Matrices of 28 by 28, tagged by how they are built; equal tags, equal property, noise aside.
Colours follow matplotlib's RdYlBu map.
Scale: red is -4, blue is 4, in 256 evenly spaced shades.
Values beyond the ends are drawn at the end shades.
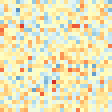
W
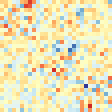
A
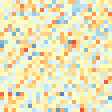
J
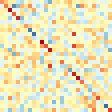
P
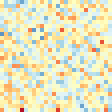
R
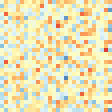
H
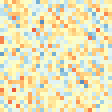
R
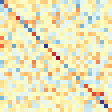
P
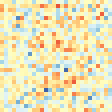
W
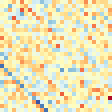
R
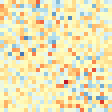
A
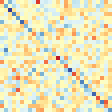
P
